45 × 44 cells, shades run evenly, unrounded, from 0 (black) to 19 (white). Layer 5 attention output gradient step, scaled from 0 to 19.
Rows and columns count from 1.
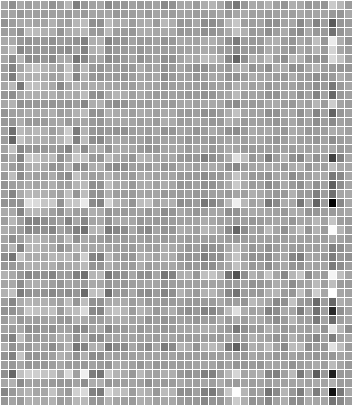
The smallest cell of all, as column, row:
42, 23
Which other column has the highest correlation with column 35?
40
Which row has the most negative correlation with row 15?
17
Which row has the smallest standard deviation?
2
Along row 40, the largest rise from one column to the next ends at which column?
3
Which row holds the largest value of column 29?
44
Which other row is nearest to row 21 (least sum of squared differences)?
13
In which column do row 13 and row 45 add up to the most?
30
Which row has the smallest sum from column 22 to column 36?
29
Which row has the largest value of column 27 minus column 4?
31
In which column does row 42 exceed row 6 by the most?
11
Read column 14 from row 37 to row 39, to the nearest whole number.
10 12 9
